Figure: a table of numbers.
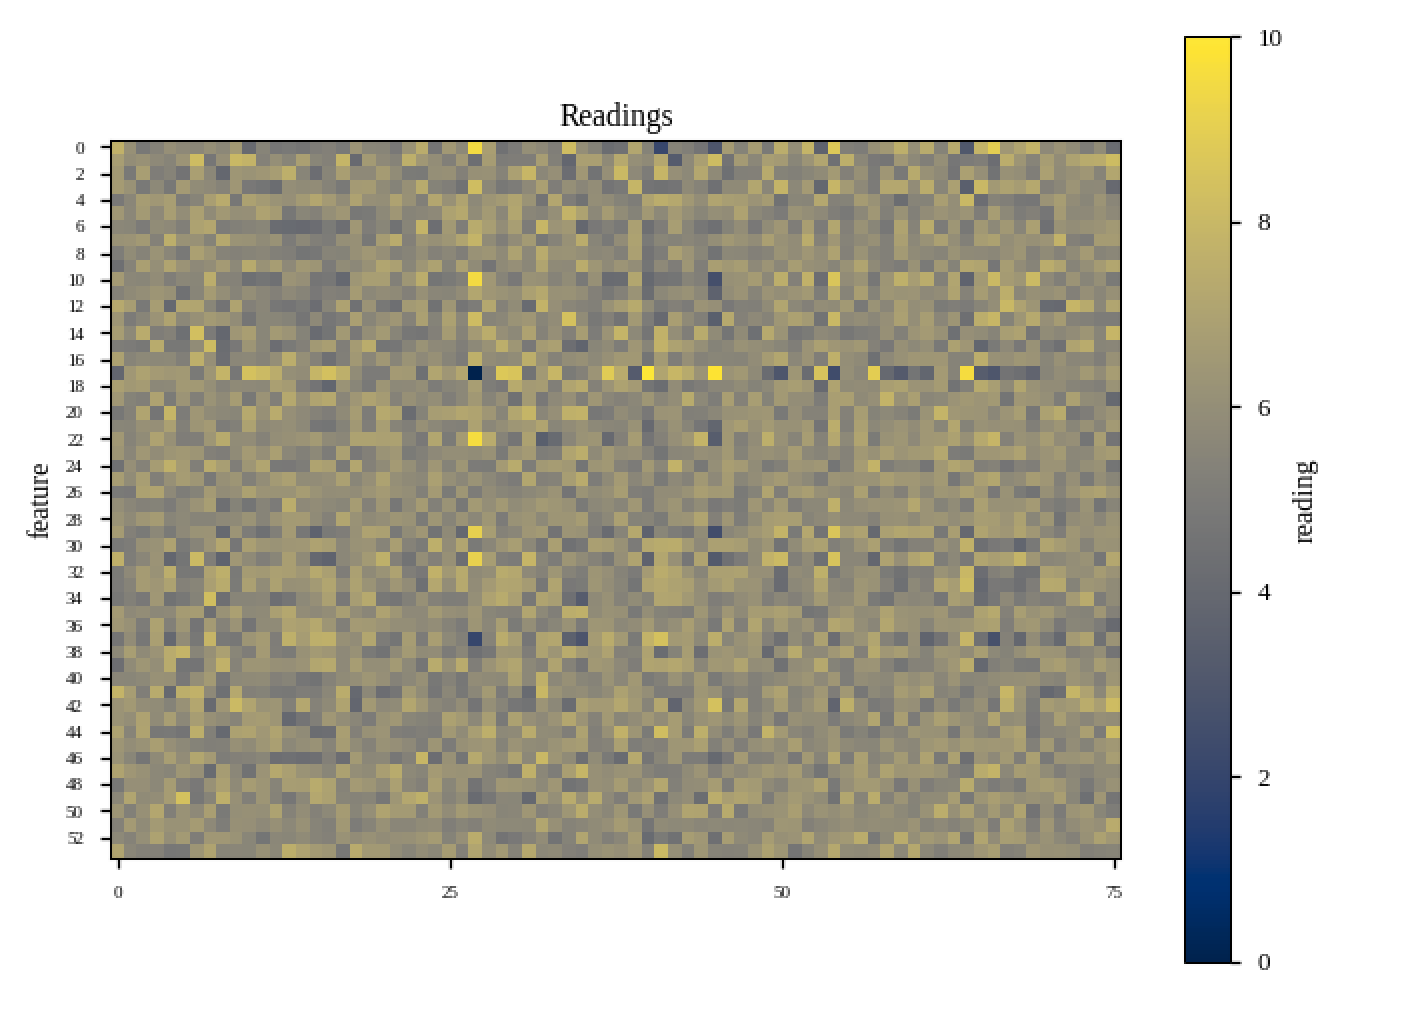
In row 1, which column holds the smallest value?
42
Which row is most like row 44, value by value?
14
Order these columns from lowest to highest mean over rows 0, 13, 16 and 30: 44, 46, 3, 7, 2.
44, 2, 3, 7, 46
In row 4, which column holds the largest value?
64
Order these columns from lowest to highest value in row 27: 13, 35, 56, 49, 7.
35, 49, 56, 7, 13
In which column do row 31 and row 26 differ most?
27
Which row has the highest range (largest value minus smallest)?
17
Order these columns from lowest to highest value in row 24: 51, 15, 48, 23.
23, 48, 51, 15
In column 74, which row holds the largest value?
1
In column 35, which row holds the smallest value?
37
